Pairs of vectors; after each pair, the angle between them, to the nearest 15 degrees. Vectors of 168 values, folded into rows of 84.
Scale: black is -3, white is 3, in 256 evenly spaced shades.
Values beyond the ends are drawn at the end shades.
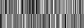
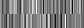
135 degrees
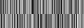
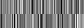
30 degrees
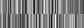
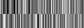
105 degrees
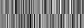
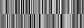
30 degrees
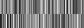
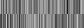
45 degrees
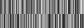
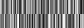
165 degrees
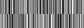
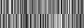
120 degrees
